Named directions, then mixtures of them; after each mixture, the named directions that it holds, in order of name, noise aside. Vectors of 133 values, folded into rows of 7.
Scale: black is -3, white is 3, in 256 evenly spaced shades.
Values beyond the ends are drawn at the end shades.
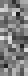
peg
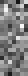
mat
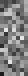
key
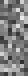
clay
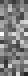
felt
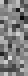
clay.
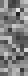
clay, peg.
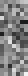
felt, peg.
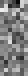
clay, mat, peg.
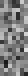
clay, felt, peg.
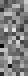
felt, key.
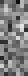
clay, felt, mat.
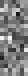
peg.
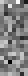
clay, key, mat.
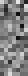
mat.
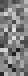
key.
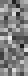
peg.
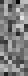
clay, mat.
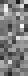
mat.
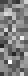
key, mat.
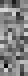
felt, peg.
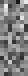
clay, mat, peg.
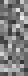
clay.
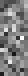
key.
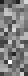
clay, key, mat.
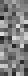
clay, felt, peg.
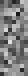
clay, key, peg.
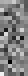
key.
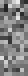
clay, mat, peg.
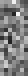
key, peg.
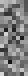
key.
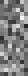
clay.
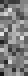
felt, key.
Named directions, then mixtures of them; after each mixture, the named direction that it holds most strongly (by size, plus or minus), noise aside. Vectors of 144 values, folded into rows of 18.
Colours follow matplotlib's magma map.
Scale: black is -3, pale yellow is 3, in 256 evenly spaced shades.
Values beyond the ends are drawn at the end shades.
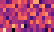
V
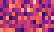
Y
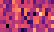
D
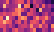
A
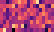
V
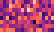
Y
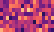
Y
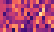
V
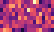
Y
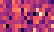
D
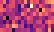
A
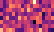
Y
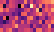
A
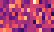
Y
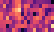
D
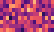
Y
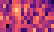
D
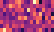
Y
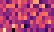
V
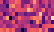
Y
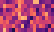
V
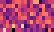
V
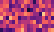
Y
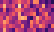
A
